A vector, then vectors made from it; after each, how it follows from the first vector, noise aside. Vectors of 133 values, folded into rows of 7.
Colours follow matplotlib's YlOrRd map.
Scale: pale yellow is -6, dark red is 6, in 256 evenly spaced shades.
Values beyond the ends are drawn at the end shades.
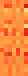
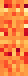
scaled up.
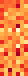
wrapped around, scaled up.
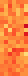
sign-scrambled.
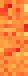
sign-scrambled.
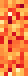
wrapped around, scaled up.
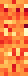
negated, scaled up.
